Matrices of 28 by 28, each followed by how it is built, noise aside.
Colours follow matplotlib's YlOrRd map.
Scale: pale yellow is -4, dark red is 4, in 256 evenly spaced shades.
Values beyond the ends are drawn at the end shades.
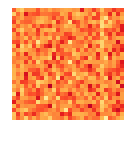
repeating rows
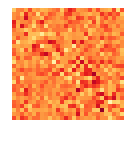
banded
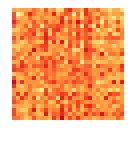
blocks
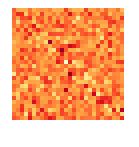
banded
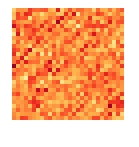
Hankel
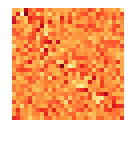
banded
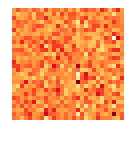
uneven columns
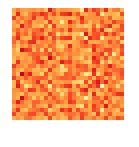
repeating rows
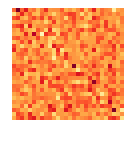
banded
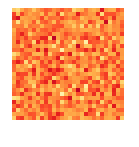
repeating rows
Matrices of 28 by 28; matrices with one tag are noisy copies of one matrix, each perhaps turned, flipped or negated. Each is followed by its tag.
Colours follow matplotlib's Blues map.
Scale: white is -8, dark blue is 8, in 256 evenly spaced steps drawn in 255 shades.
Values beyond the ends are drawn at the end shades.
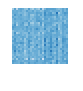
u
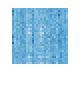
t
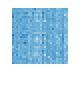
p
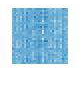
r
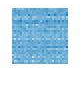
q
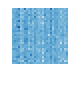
q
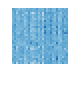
u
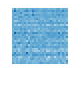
q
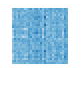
p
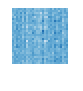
r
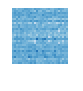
r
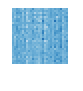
r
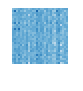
q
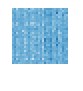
u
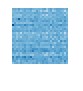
q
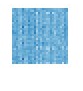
u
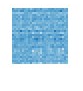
p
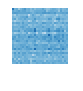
r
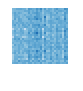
p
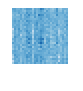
t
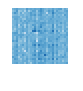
r
